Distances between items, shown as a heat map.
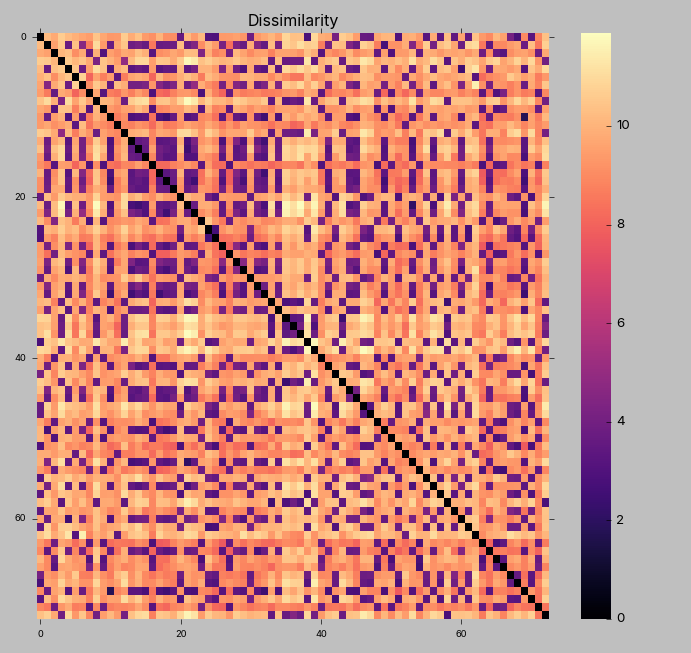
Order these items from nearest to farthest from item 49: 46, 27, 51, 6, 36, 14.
14, 6, 27, 51, 36, 46
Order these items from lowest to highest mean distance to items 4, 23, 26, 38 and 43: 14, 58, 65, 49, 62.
49, 14, 65, 58, 62
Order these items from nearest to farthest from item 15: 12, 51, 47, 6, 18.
18, 6, 51, 47, 12
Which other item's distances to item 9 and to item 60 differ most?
4
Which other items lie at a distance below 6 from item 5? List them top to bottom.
11, 52, 62
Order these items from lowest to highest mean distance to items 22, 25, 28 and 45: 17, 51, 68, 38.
17, 51, 68, 38
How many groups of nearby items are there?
5
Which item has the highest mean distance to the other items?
62
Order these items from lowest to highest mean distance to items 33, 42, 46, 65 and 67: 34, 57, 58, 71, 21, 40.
57, 71, 40, 58, 34, 21
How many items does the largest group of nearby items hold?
27
